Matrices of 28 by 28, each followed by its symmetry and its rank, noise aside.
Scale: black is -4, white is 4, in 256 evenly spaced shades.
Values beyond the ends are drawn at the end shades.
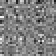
antisymmetric, rank four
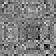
symmetric, rank four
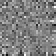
antisymmetric, rank four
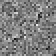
symmetric, rank eight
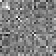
symmetric, rank four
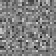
antisymmetric, rank four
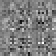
no symmetry, rank four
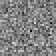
no symmetry, rank eight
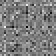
symmetric, rank four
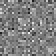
symmetric, rank four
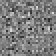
no symmetry, rank eight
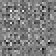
symmetric, rank four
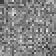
symmetric, rank eight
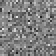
no symmetry, rank eight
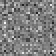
antisymmetric, rank four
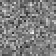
no symmetry, rank eight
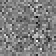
no symmetry, rank eight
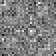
symmetric, rank six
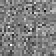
antisymmetric, rank eight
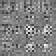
symmetric, rank four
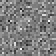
symmetric, rank six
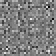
no symmetry, rank six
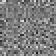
no symmetry, rank six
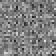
no symmetry, rank eight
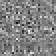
no symmetry, rank eight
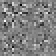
antisymmetric, rank four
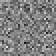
no symmetry, rank six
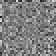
antisymmetric, rank six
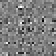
no symmetry, rank four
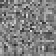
no symmetry, rank eight
